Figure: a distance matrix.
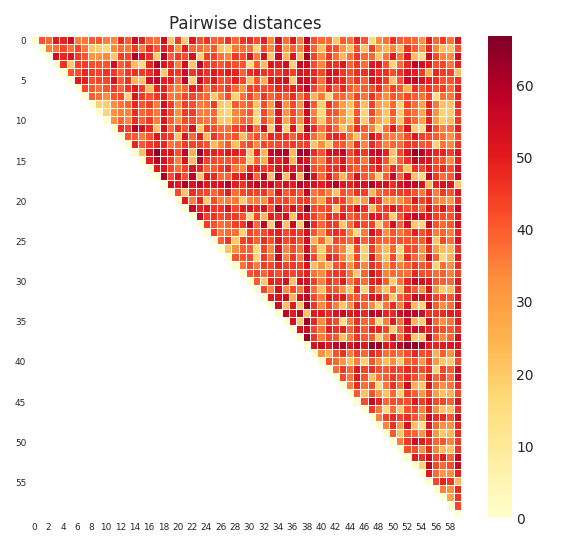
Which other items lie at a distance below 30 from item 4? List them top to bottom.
18, 55, 59
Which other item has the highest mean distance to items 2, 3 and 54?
38
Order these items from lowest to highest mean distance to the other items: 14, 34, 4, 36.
36, 4, 14, 34
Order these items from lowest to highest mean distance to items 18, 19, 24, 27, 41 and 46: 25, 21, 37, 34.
25, 37, 21, 34
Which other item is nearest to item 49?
46
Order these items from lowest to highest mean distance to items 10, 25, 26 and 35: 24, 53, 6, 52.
53, 24, 6, 52
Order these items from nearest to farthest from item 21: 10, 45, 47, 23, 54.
47, 54, 10, 23, 45
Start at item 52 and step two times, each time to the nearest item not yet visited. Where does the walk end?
6
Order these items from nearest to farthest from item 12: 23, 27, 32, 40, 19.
40, 32, 27, 19, 23
